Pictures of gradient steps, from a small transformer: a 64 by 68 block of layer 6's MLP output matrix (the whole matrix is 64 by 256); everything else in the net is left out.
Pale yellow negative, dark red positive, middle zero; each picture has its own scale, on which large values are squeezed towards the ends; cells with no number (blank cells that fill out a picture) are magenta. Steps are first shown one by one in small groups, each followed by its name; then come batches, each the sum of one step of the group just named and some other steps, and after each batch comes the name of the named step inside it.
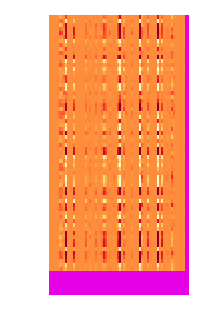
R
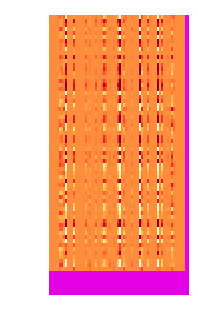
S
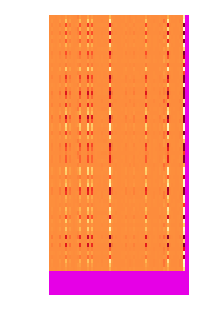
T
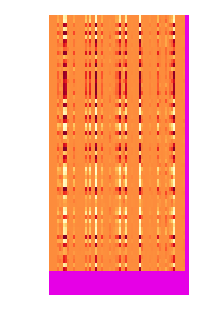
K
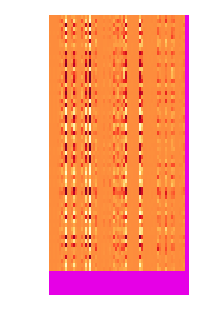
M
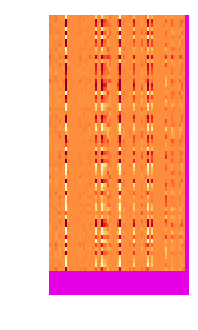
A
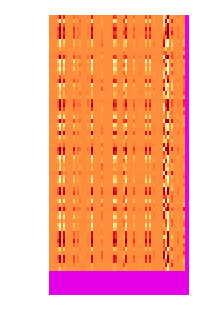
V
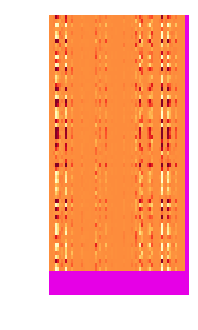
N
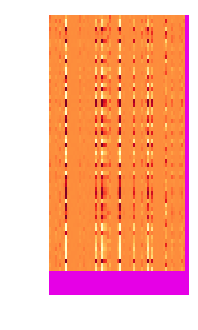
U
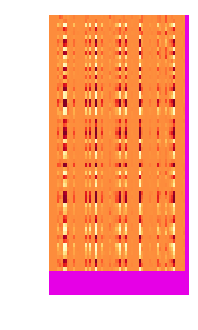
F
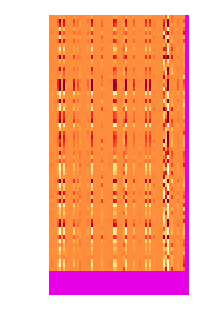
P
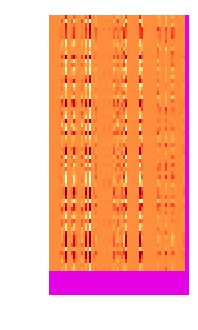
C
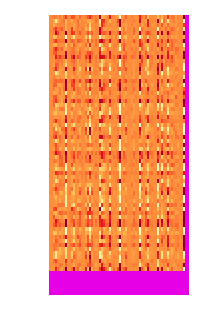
S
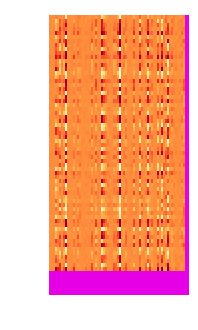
A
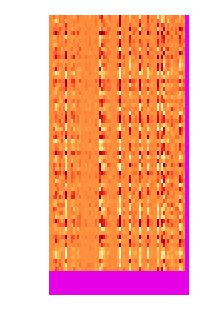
S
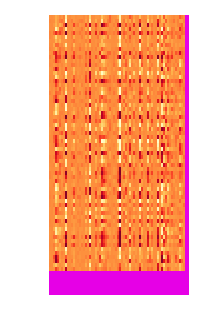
M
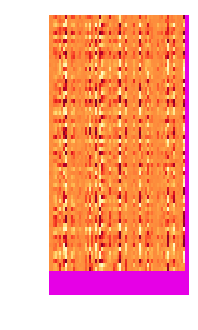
F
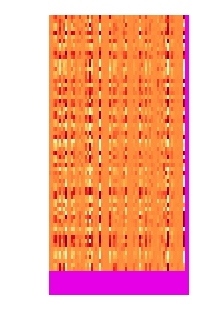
M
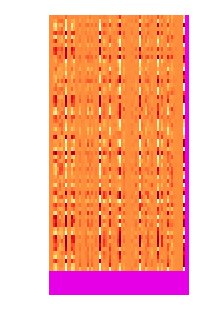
R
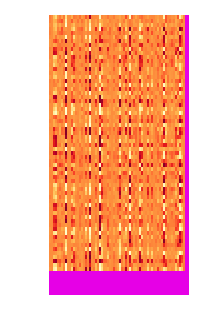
U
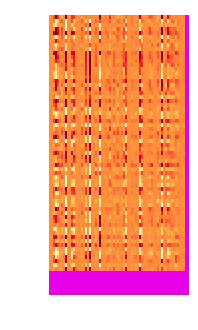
M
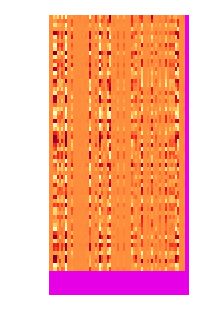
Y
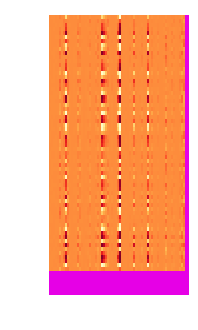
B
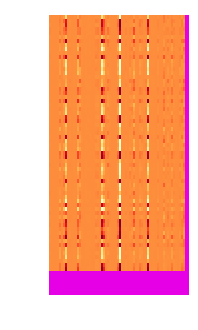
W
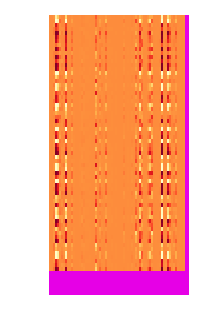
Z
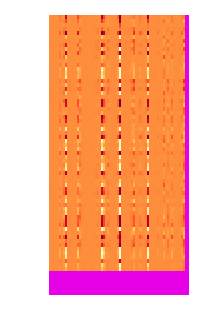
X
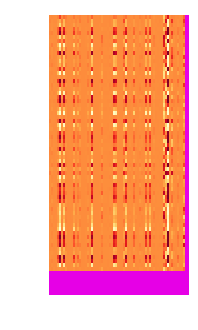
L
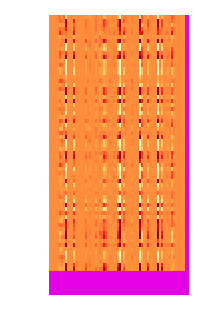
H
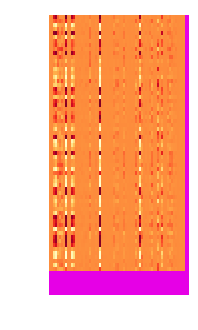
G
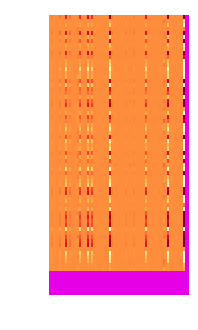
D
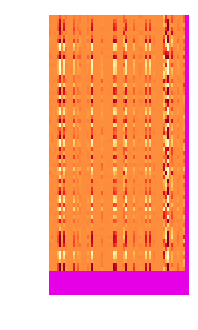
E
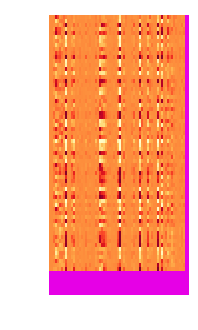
H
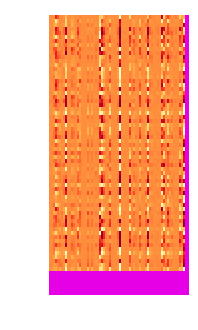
X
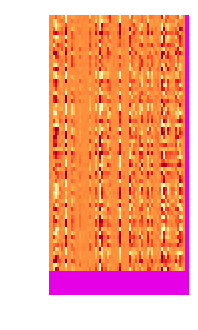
Y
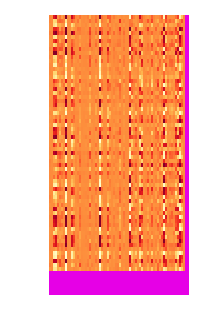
G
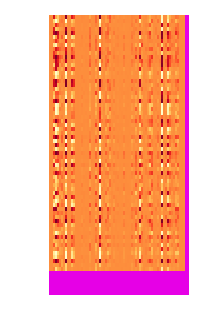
Z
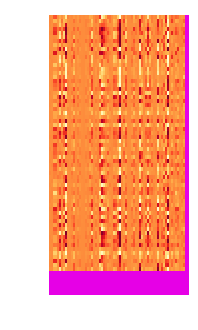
H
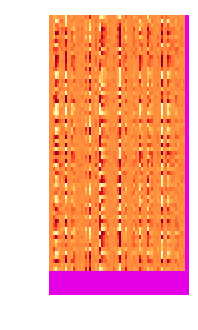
Z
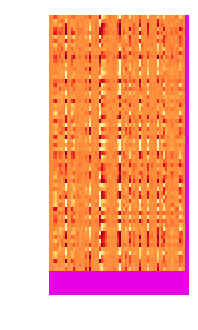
H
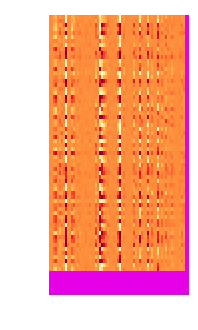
B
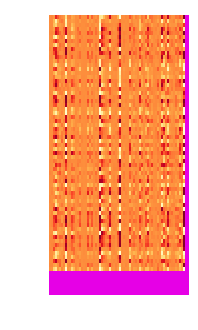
D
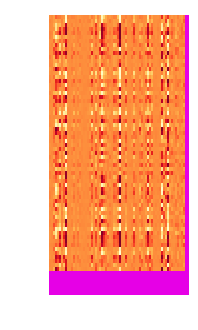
L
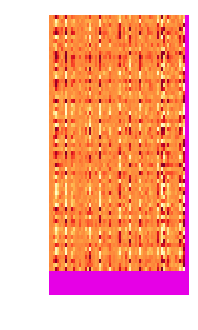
Y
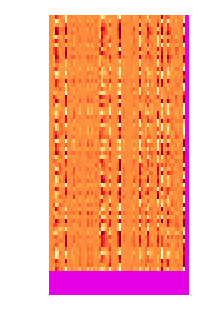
Z
